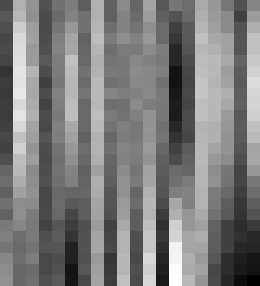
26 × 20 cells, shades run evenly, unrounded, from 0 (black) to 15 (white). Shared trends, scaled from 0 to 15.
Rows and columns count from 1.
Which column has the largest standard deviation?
14
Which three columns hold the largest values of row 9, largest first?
2, 20, 16
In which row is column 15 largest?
26
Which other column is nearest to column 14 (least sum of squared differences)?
15
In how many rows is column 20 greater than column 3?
15
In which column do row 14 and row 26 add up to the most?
12
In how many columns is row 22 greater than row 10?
6
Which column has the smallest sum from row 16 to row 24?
19
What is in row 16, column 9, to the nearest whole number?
6
